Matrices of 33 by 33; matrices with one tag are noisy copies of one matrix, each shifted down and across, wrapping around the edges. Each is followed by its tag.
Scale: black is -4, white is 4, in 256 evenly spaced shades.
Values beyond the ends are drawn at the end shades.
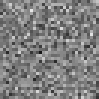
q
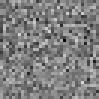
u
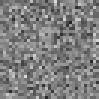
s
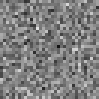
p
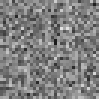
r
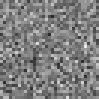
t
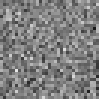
u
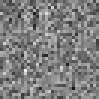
r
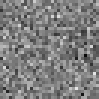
u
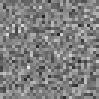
q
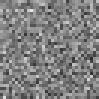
p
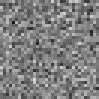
q
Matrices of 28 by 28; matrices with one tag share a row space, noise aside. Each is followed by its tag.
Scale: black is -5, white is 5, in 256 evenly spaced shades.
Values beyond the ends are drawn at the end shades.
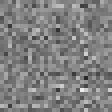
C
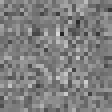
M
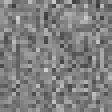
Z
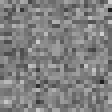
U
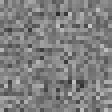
M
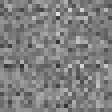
M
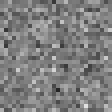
C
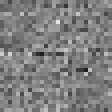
M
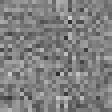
M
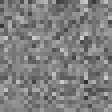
C
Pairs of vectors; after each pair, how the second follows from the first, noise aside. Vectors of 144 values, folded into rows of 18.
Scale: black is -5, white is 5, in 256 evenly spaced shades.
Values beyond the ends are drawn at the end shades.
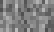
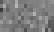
partly zeroed.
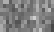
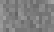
wrapped around, shrunk.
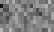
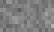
reversed, negated, shrunk.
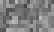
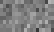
reversed, negated, partly zeroed.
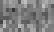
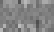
partly zeroed.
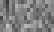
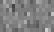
reversed, negated, partly zeroed.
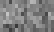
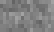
wrapped around, negated, shrunk.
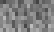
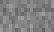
wrapped around, negated, shrunk.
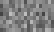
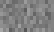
wrapped around, negated, shrunk.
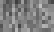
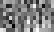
reversed, negated, scaled up.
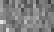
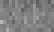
shrunk.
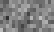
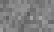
shrunk.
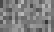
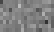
partly zeroed.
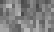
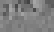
reversed, negated, partly zeroed.
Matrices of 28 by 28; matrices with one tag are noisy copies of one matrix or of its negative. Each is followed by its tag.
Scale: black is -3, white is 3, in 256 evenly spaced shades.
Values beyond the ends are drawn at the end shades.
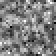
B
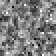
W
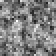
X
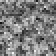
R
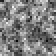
X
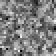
W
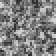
W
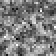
R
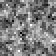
X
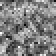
R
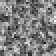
W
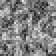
X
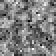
X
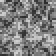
X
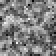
B
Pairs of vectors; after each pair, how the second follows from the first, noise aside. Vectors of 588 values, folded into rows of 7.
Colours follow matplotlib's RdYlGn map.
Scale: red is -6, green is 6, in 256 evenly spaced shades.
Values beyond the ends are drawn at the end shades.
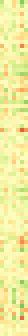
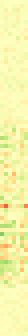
reversed, partly zeroed.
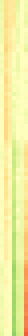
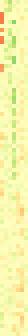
reversed, partly zeroed.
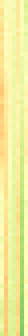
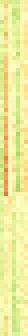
wrapped around, negated.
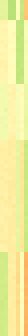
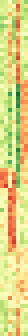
wrapped around, negated, scaled up.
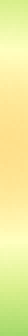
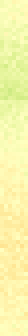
wrapped around, shrunk.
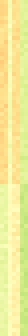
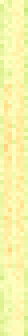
wrapped around, shrunk.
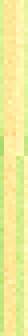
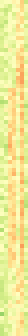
wrapped around, negated.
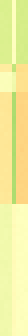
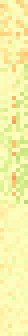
negated, partly zeroed.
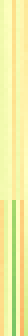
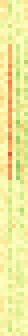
wrapped around, negated.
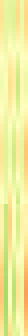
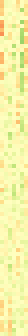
reversed, partly zeroed.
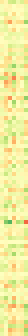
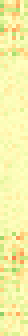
reversed, partly zeroed.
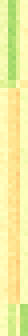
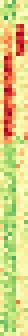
wrapped around, negated, scaled up.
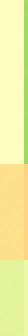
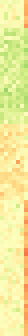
wrapped around, negated.
